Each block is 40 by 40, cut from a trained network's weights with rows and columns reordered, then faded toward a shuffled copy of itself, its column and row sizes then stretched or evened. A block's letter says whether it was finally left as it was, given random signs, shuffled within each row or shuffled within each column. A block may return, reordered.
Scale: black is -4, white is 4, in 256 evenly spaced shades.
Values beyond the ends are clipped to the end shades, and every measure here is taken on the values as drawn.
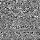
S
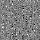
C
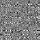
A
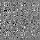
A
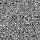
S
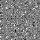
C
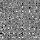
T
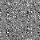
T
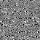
S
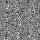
C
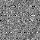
S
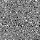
S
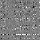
A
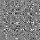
A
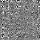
T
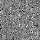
C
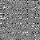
A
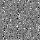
C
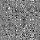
A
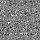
S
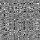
A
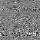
T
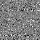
S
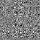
A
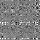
A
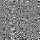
A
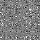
T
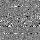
S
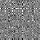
A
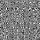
A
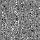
C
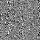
C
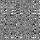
A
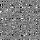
T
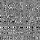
A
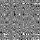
A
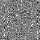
C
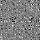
T
